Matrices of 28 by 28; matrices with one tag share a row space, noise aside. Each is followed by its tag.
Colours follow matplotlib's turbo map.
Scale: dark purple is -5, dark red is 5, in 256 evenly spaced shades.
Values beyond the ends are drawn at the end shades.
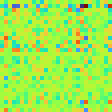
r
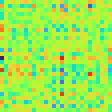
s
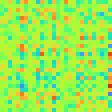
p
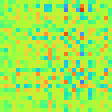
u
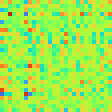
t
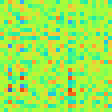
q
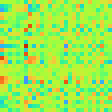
t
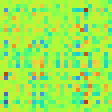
r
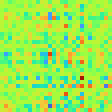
u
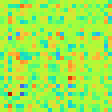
q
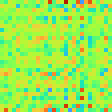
u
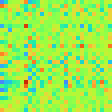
t
